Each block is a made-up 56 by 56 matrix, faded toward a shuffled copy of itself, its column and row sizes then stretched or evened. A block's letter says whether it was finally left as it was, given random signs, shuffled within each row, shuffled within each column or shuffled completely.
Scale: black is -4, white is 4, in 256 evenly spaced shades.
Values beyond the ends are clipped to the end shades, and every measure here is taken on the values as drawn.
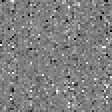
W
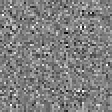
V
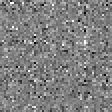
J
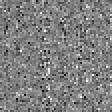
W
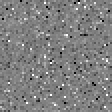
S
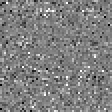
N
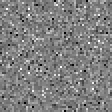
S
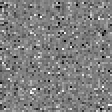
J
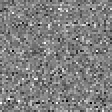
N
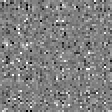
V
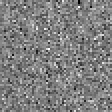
W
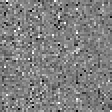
W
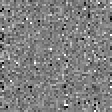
W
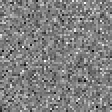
S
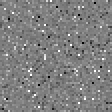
S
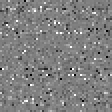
N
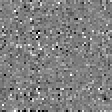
J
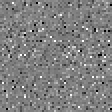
N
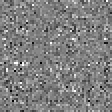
J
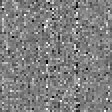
W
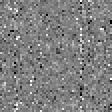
W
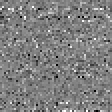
N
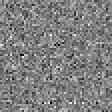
J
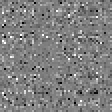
V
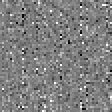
W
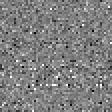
N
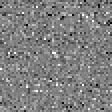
N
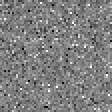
S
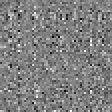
V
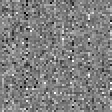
W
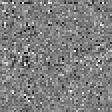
J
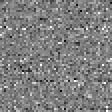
N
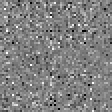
J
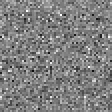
N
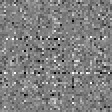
J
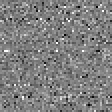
N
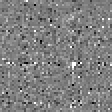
J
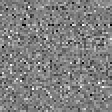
N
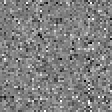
J
